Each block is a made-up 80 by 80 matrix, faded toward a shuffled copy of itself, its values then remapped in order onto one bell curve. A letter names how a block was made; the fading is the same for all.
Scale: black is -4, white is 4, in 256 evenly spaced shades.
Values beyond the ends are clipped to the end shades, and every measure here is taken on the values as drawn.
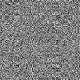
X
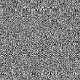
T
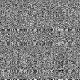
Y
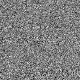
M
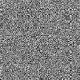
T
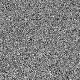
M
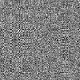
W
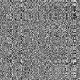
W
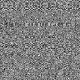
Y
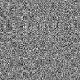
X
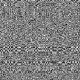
Y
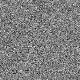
M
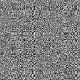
W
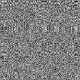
Y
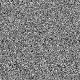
M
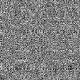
T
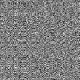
X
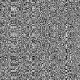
W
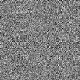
X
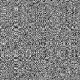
X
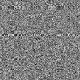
T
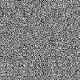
X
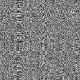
W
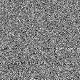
M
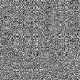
X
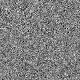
M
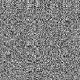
T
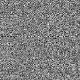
T
